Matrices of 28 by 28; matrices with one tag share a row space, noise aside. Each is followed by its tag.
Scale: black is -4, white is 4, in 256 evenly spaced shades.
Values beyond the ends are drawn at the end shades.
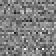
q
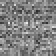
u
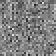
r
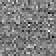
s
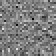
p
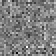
r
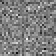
r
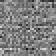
u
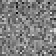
p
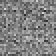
q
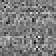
q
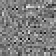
r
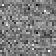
u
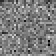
s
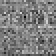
q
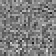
p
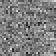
r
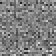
p
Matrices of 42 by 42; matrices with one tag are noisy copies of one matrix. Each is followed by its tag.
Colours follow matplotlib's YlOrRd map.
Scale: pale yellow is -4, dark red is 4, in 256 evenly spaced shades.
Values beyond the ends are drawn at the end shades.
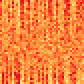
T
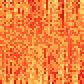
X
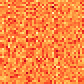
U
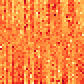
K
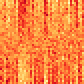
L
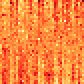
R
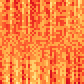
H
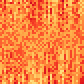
X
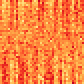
R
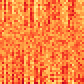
K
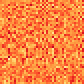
U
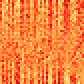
T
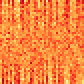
T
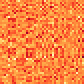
U
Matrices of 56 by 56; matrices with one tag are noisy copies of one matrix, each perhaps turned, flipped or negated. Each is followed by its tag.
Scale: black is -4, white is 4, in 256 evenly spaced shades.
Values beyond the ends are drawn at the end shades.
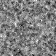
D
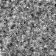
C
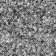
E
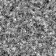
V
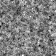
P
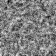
V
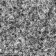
C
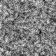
D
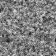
E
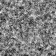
D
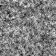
P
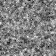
P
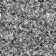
E
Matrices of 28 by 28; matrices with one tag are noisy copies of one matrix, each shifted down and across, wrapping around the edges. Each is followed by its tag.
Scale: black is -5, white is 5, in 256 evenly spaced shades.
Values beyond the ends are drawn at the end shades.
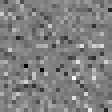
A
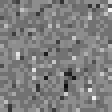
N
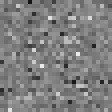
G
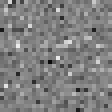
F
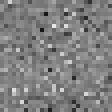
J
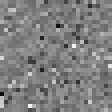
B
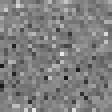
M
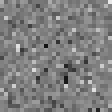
N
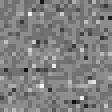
F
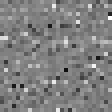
F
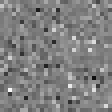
B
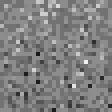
M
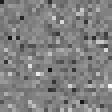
G
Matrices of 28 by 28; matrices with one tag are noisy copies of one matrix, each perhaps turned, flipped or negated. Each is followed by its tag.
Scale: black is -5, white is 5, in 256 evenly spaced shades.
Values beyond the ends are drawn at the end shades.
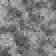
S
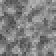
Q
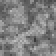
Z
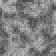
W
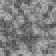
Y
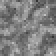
S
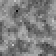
W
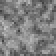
Y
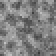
Q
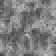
Z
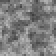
Z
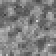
Q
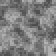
W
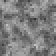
W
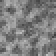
Q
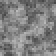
Z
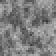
Z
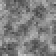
W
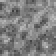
Q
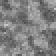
S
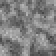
S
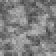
Z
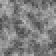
W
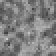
Y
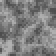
W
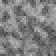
Q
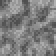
S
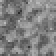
Q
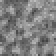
Q
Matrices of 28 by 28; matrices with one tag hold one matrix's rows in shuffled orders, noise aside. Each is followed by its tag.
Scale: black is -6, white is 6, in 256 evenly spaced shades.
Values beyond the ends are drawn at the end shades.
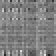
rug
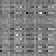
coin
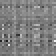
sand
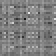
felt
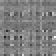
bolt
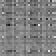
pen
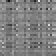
pen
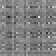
pen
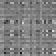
bolt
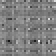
pen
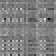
rug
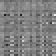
bolt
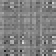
bolt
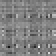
pen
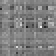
coin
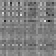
rug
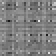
pen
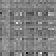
coin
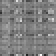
coin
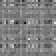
felt
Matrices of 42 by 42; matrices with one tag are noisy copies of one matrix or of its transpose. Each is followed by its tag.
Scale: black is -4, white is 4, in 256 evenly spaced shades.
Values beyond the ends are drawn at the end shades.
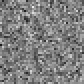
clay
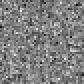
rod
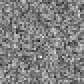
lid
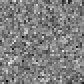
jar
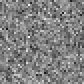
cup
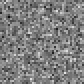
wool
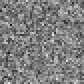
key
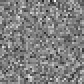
clay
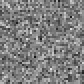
lid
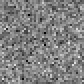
key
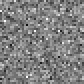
wool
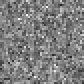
jar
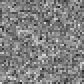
lid
